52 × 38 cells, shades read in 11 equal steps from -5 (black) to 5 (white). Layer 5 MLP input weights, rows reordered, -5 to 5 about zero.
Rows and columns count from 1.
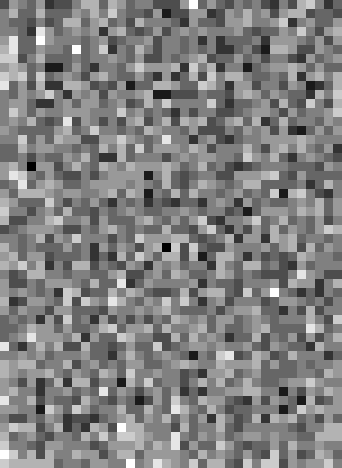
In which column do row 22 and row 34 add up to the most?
13
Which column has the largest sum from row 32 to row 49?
1
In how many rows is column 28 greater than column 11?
23
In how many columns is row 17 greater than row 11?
18
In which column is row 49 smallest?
6
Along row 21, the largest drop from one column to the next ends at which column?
4
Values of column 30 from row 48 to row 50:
0 0 -1
